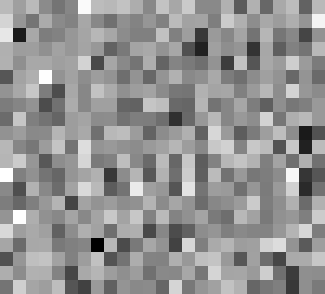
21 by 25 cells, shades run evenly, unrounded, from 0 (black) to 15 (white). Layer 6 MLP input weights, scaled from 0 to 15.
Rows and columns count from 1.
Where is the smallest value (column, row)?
8, 18
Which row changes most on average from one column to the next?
13
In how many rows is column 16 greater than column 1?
7
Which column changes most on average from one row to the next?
24
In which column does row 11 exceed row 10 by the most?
25
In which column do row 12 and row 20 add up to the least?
23
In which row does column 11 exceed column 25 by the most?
14
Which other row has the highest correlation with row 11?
15
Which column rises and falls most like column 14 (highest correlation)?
5
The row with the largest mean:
1
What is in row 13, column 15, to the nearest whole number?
12
